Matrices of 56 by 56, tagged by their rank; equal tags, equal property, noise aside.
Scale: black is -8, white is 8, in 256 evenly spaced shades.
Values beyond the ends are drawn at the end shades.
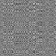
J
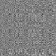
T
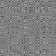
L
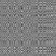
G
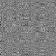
L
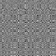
G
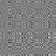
G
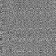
T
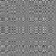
G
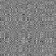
L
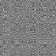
T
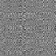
L
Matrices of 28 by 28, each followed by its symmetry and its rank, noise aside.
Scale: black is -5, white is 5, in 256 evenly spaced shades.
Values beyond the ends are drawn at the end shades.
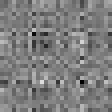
symmetric, rank two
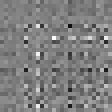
symmetric, rank three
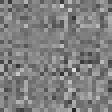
no symmetry, rank four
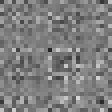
symmetric, rank three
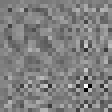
symmetric, rank three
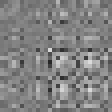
symmetric, rank two
